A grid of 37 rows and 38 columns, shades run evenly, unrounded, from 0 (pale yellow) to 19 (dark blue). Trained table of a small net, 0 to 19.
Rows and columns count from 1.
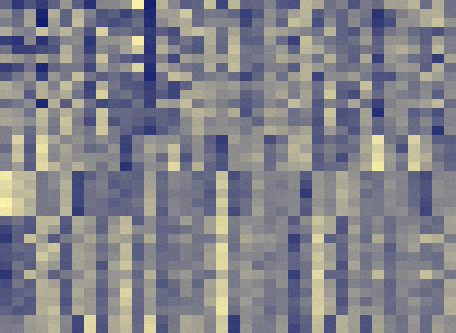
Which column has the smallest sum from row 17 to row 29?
19
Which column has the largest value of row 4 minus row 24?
13
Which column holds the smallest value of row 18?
32
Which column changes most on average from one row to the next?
4
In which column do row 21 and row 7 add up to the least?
1
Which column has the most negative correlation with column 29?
7
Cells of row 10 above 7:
32
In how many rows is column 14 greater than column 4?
29
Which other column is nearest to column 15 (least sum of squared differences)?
35
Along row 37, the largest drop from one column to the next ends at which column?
8
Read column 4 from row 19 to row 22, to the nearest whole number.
2 11 11 11
